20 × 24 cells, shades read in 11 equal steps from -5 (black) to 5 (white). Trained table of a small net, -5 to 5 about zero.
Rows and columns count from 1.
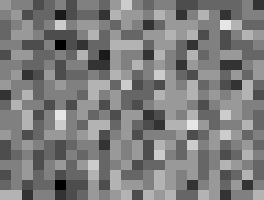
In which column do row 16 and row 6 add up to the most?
15
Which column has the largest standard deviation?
6
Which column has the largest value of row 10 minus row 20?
3
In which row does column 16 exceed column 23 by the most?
19
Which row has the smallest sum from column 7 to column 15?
12
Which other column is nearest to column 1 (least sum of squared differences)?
5
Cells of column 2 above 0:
6
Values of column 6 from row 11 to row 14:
0 4 3 1
